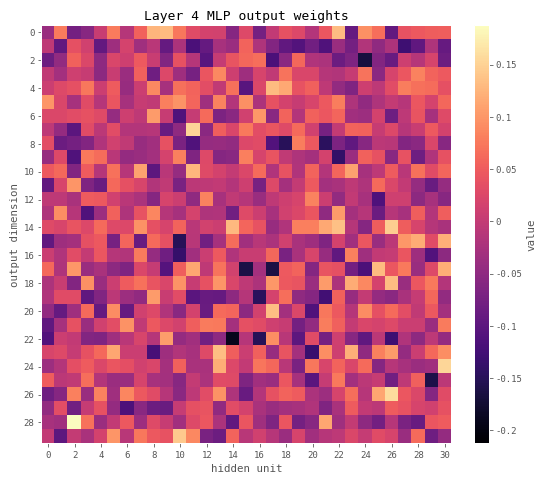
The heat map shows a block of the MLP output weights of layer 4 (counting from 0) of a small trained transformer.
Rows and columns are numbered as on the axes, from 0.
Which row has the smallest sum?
1
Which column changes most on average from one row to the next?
17
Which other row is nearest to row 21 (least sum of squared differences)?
24
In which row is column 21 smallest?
8
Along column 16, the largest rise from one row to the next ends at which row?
23
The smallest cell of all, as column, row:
14, 22
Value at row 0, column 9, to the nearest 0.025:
0.125
